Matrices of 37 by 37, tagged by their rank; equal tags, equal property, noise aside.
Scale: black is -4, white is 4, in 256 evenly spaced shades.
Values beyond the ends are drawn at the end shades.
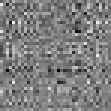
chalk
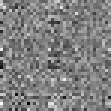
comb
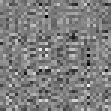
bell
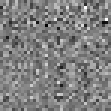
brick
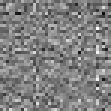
comb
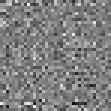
comb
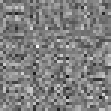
brick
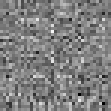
chalk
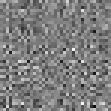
chalk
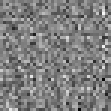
brick
